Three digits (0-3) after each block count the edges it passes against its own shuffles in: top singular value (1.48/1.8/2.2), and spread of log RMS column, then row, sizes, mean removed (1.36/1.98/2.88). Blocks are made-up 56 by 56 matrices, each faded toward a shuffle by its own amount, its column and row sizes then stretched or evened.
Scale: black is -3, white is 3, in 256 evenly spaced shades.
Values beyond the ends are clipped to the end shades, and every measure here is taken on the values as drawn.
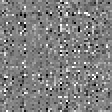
0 3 2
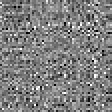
3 1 1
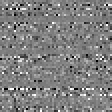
2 1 3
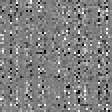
2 3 1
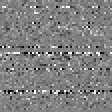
1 0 3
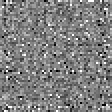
0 1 2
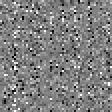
0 2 0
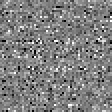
0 0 2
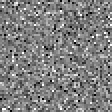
1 0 0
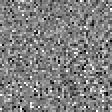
1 1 1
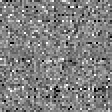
1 0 2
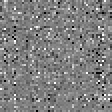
0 2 2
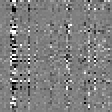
3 3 2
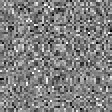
3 0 1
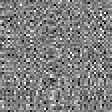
3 2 0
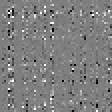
0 3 2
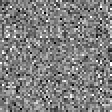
2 1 0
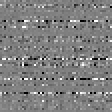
2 1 3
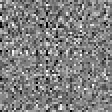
2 2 1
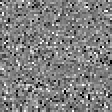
0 0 1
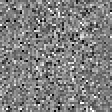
0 2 0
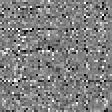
2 2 2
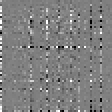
3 3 2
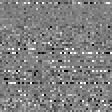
0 0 3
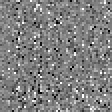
0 2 0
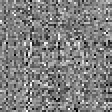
2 2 1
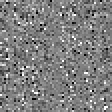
0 2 0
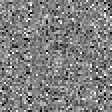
1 2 0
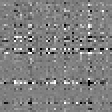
3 2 3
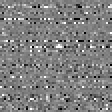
0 1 3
